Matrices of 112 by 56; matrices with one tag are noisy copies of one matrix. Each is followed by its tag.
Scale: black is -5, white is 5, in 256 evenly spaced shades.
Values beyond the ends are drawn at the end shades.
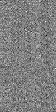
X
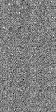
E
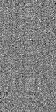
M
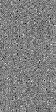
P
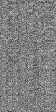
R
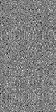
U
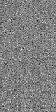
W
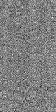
E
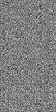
U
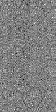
E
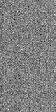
W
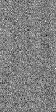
X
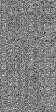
R
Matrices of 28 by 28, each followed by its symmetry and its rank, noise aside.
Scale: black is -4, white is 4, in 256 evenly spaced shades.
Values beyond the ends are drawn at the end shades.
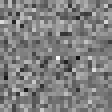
no symmetry, rank seven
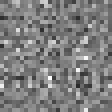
no symmetry, rank eight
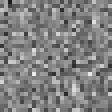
no symmetry, rank eight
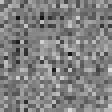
symmetric, rank six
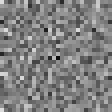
no symmetry, rank eight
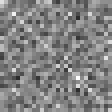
symmetric, rank six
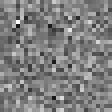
no symmetry, rank eight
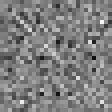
symmetric, rank eight
